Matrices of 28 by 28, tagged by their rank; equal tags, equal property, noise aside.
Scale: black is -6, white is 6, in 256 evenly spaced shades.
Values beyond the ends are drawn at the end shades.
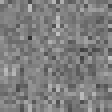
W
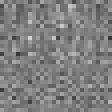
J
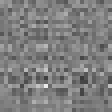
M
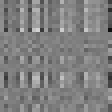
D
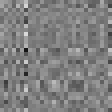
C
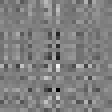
C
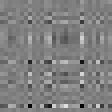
D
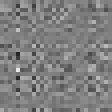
M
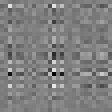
D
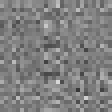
J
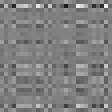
D
